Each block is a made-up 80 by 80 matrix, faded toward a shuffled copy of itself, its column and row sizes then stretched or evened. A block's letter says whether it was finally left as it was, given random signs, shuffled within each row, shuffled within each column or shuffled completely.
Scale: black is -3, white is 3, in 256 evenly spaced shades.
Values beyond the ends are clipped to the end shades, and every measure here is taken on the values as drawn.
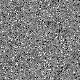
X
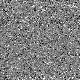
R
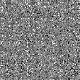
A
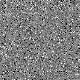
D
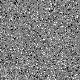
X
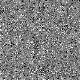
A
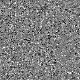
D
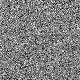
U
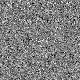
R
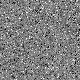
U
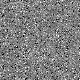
X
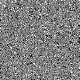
D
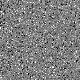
X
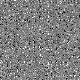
D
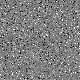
U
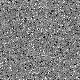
U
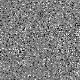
D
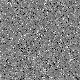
U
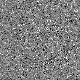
X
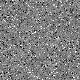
R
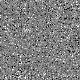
D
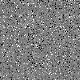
D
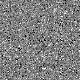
D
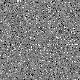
R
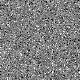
X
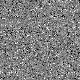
R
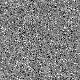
X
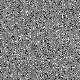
X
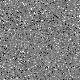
R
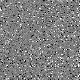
A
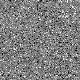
A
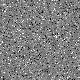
U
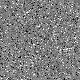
U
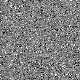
R
